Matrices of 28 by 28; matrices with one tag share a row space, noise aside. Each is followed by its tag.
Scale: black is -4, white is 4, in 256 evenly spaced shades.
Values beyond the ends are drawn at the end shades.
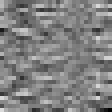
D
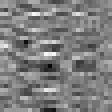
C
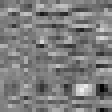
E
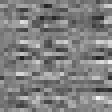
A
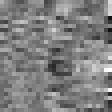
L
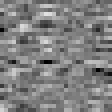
D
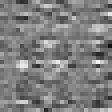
A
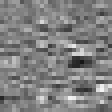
E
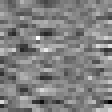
D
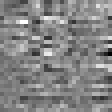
A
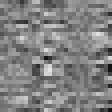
A
